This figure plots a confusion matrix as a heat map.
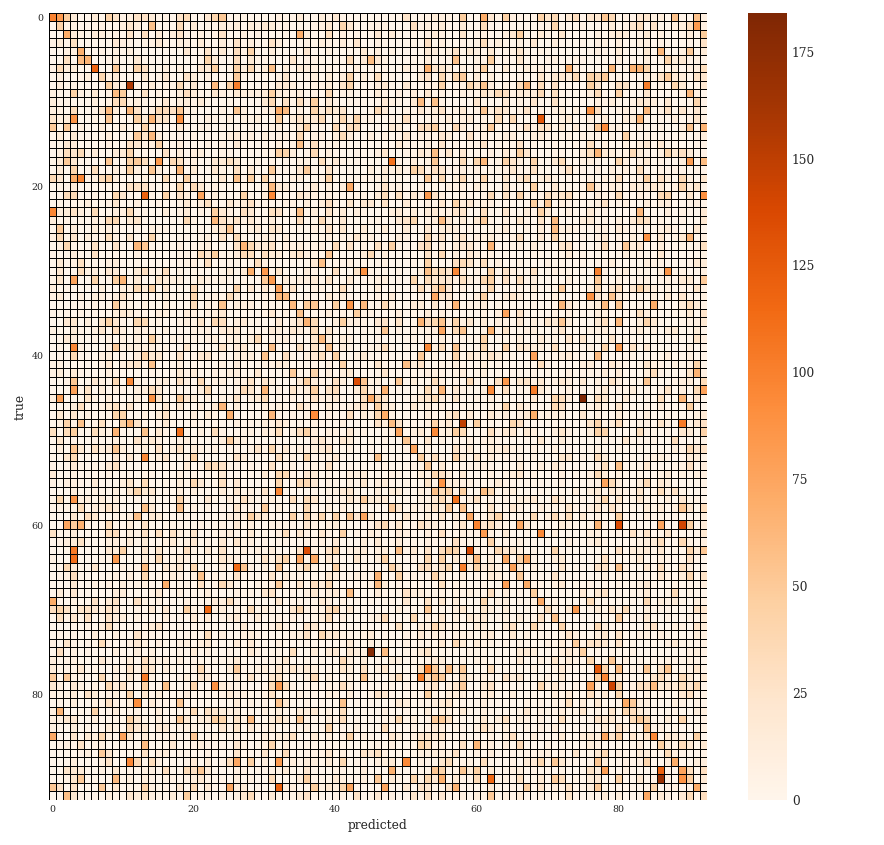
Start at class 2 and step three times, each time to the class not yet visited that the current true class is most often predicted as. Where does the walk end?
3
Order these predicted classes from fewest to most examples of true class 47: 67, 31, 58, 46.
58, 67, 46, 31
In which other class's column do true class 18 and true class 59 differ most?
44
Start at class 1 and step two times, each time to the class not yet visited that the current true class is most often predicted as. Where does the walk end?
32
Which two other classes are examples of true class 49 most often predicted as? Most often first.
18, 54
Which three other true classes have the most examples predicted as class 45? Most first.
75, 5, 28
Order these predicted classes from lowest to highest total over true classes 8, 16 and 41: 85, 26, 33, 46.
85, 46, 33, 26
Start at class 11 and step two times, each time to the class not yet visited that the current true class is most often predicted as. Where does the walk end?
79
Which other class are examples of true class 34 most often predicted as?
42
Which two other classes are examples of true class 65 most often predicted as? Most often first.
26, 58
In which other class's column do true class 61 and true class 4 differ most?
69
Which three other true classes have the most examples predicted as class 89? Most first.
60, 48, 90
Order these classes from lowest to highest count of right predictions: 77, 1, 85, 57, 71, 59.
1, 71, 59, 85, 57, 77
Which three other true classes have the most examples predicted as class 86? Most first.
90, 89, 60
